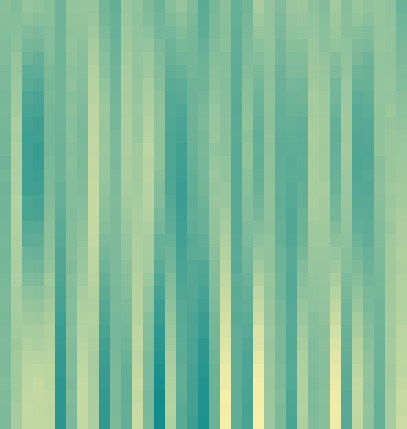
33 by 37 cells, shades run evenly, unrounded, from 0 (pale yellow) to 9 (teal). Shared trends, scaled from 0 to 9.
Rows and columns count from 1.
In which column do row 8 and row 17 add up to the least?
9
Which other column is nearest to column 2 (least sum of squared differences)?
36
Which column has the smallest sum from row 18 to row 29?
21
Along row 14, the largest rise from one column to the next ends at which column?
3
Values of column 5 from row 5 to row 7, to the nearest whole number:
5 5 5
